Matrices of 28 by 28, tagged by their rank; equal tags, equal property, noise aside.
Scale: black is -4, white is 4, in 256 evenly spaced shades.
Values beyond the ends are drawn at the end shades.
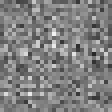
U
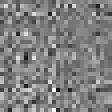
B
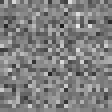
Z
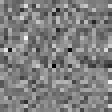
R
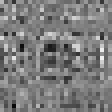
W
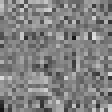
B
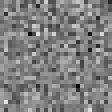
U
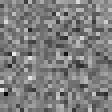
Z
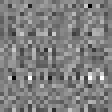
W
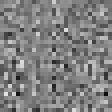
U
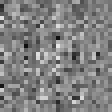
R
